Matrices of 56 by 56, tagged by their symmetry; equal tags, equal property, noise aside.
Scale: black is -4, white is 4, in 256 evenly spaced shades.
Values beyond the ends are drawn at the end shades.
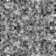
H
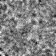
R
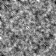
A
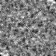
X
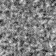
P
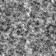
X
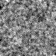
P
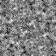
X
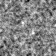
X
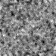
X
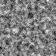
P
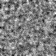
P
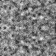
H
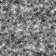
X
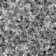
A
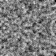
H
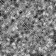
A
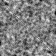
X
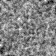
A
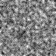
R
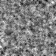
P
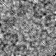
A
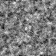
X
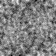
X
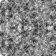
H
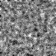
P
